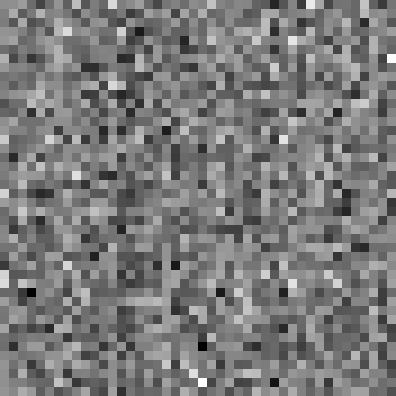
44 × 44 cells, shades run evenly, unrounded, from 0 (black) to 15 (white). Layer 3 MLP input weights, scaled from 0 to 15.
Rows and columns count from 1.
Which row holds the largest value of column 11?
24
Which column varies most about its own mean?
23
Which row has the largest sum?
31
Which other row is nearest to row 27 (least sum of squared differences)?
14
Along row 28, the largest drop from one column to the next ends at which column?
40
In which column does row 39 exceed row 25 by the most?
5
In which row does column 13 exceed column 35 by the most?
10
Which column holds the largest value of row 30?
8
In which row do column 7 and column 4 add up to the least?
33
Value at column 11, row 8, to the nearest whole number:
3
